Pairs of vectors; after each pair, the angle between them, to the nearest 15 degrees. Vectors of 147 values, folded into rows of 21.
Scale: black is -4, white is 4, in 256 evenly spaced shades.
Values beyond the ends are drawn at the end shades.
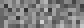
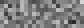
105 degrees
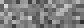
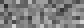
165 degrees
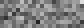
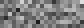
15 degrees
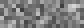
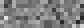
90 degrees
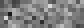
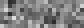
75 degrees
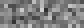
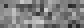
135 degrees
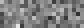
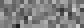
135 degrees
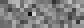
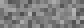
135 degrees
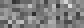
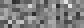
15 degrees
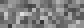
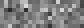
105 degrees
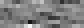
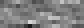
165 degrees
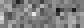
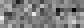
15 degrees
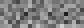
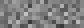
150 degrees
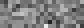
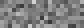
60 degrees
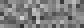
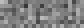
135 degrees
